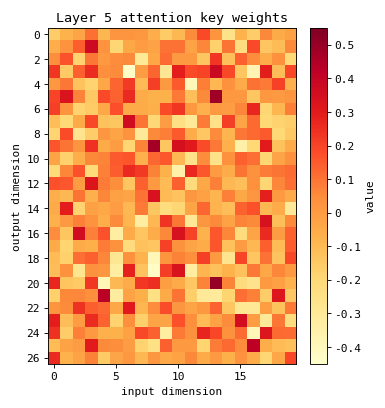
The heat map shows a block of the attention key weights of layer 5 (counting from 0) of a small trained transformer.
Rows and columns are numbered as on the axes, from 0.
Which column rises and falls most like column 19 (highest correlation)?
2
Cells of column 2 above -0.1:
20
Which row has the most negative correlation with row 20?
21
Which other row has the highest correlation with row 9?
3
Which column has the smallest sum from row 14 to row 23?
5
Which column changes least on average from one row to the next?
18
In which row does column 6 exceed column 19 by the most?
7
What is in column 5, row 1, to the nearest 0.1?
-0.2
